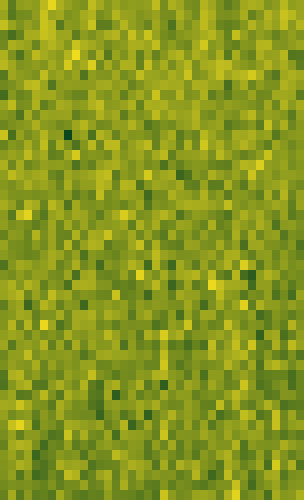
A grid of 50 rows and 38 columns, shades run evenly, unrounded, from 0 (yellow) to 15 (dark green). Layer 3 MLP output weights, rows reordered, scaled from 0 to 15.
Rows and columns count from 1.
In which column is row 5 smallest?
26
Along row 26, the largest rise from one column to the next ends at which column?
11
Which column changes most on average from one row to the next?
31
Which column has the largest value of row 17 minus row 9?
21
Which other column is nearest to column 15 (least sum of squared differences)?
8
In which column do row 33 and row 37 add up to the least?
29
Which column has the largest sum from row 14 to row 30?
37
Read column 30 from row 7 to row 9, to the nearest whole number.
6 4 7
